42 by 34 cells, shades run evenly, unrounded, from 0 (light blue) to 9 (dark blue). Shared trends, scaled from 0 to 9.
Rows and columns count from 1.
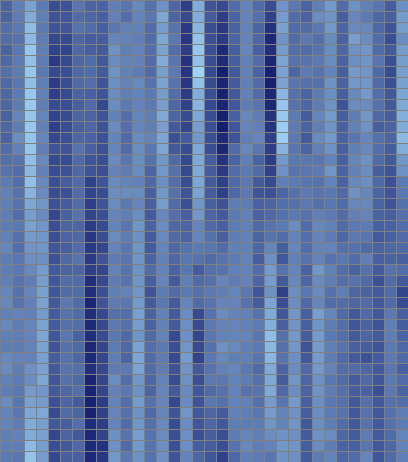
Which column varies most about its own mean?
23
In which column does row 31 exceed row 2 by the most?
17
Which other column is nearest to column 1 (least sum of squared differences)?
20
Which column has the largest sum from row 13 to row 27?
8
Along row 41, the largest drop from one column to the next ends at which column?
10
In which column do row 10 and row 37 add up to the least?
3
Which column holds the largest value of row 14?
19
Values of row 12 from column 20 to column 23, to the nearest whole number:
6 4 4 8
